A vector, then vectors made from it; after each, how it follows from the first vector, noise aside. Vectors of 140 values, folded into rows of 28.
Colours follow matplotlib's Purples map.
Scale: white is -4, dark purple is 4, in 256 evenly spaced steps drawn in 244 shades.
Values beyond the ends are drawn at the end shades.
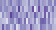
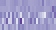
reversed, negated, partly zeroed.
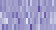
partly zeroed.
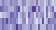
sign-scrambled.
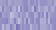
negated, shrunk.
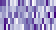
wrapped around, scaled up.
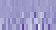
wrapped around, partly zeroed.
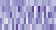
sign-scrambled.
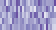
wrapped around.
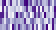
wrapped around, scaled up.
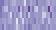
reversed, negated, partly zeroed.
